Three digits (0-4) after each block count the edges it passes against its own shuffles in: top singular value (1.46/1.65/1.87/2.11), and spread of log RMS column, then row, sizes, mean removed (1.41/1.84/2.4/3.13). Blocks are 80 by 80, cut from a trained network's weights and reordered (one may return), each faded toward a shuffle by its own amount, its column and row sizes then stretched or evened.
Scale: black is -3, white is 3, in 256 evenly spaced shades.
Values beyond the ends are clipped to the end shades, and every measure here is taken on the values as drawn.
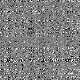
0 2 4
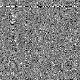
3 2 1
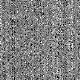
1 3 0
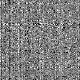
2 1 3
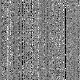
4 4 0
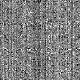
3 2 2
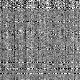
3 0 4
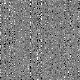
0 4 0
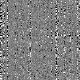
3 4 0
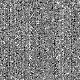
1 2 0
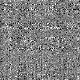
0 1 3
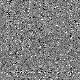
0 1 0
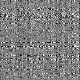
2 1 4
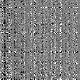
3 4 3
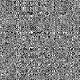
3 2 3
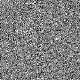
0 2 0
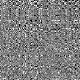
3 3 3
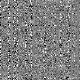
0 4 2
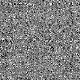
1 2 1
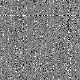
1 3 1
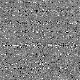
0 1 3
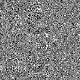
1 2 2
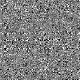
1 2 3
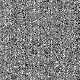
0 2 1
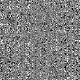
0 4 1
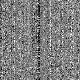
3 3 0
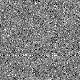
2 1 0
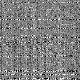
2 0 4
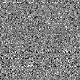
1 0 3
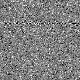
1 0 1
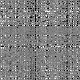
4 3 4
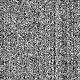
2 0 1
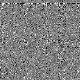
2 2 2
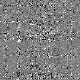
0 4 3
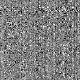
0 1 2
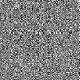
2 3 2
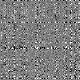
3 4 3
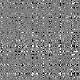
4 4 4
